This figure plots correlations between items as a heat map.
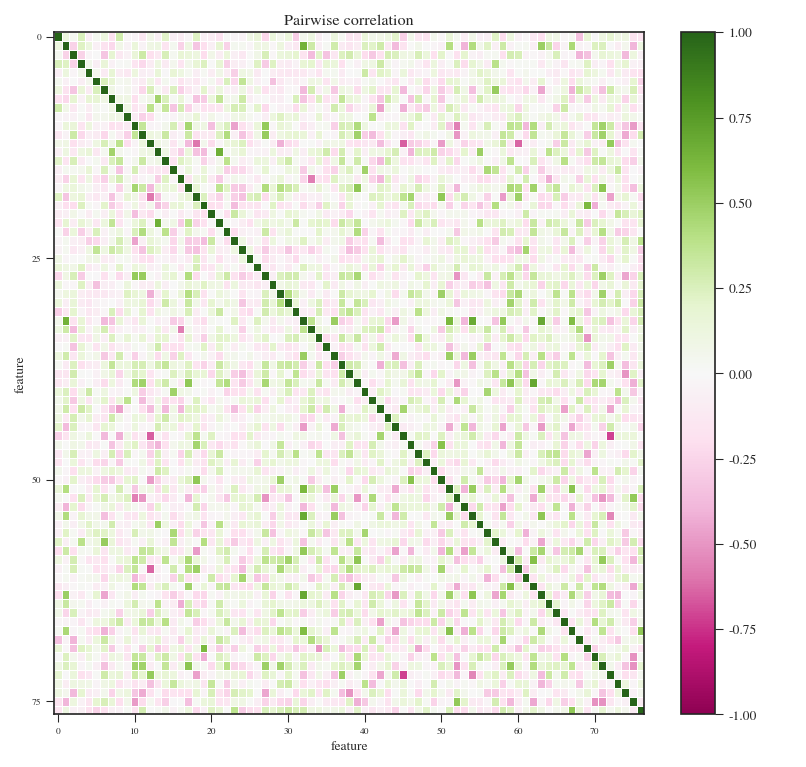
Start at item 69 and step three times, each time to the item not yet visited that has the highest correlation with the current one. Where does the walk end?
6
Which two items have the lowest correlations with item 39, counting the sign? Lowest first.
52, 75
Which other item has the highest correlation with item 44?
53
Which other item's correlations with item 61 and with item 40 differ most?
56
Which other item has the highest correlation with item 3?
57
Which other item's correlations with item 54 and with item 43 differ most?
32
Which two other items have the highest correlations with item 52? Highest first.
75, 41
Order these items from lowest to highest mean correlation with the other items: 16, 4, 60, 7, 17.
16, 4, 7, 60, 17
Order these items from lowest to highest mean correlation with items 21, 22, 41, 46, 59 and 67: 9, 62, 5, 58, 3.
5, 3, 58, 9, 62
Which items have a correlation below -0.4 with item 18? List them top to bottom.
12, 58, 72
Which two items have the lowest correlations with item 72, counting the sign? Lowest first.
45, 54
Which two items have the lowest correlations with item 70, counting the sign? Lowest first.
75, 19
